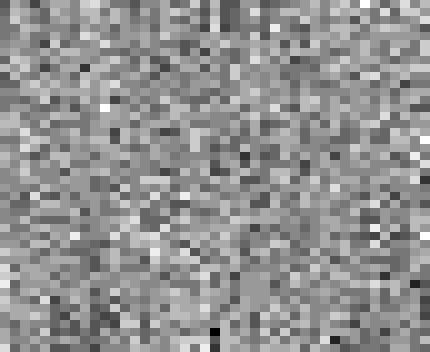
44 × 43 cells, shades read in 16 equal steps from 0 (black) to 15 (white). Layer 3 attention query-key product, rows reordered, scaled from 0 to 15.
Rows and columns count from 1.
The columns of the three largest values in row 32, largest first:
16, 19, 1
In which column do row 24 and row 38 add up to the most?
5
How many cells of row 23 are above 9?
16
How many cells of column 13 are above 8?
25
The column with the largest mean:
3
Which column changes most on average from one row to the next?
43
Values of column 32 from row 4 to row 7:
9 10 12 10
